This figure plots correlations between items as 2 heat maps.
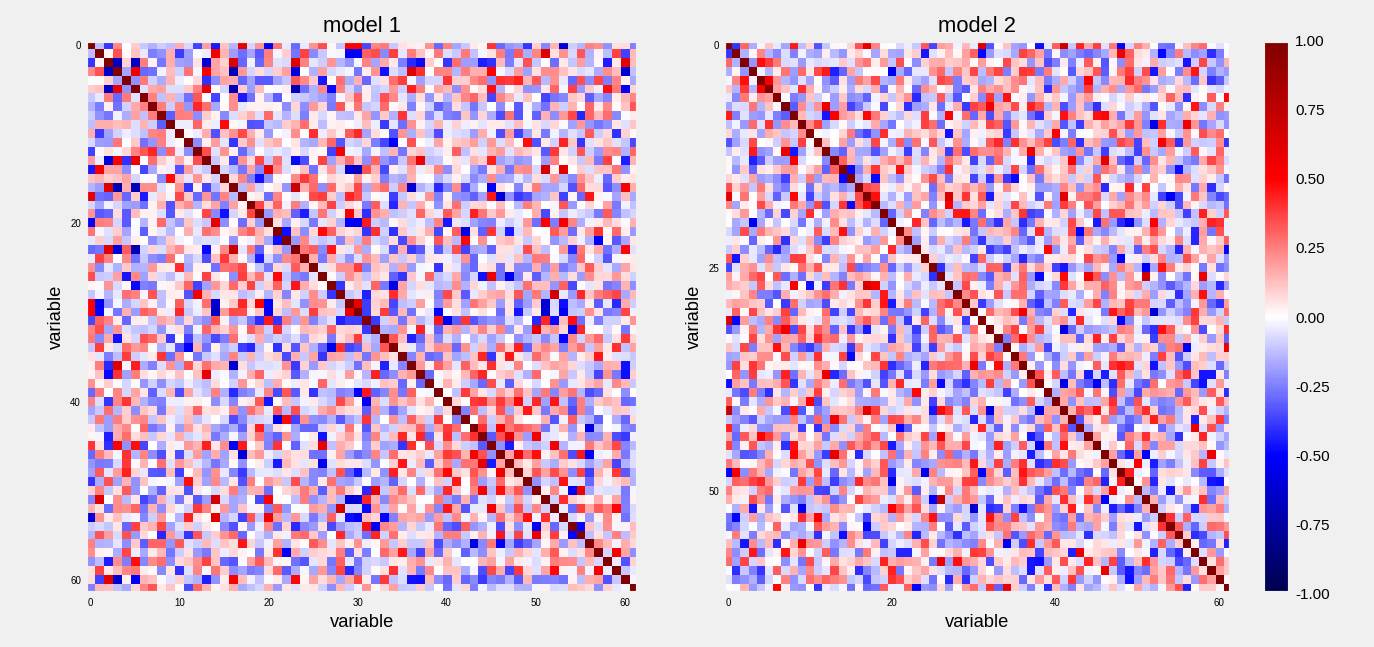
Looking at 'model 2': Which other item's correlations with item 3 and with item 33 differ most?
13
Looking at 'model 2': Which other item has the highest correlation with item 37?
12
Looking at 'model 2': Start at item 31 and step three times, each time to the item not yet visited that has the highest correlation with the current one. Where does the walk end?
17
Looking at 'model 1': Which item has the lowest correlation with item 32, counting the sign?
54
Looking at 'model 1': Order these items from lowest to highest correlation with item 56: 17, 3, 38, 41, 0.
41, 3, 38, 0, 17
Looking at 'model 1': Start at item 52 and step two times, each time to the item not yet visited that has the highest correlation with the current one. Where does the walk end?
12
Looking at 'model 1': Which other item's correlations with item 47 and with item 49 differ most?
44
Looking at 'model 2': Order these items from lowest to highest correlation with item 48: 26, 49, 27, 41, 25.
41, 26, 27, 25, 49
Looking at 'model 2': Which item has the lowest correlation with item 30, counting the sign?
52
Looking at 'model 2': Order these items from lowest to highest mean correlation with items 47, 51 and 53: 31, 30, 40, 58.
31, 40, 30, 58
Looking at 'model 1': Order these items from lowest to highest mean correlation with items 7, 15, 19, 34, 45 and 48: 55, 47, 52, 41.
47, 41, 55, 52
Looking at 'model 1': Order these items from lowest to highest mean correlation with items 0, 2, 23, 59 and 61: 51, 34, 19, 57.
19, 51, 34, 57
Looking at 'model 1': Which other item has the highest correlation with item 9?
15
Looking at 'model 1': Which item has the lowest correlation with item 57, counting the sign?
22
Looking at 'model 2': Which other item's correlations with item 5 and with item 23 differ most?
39
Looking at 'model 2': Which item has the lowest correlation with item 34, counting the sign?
56
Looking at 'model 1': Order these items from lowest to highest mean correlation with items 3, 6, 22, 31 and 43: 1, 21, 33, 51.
21, 33, 51, 1
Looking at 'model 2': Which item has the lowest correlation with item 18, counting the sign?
15
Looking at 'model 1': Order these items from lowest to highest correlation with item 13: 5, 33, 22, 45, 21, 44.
33, 22, 44, 21, 45, 5
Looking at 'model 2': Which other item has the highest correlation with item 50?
47
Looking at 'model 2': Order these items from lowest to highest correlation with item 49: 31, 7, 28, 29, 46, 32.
46, 31, 7, 28, 32, 29
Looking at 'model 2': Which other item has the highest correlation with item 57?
43
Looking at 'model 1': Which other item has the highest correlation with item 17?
0
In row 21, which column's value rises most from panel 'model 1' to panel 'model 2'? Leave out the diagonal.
42
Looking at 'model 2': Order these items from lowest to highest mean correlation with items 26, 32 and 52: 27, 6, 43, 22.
27, 43, 22, 6
